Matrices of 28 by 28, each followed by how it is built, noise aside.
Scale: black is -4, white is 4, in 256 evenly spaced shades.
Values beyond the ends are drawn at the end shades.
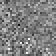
lower triangular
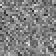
Toeplitz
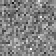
noise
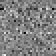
uneven rows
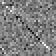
diagonal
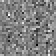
uneven columns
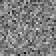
noise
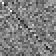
diagonal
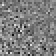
lower triangular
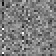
uneven columns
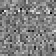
uneven rows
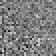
lower triangular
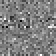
uneven rows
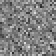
Toeplitz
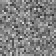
noise
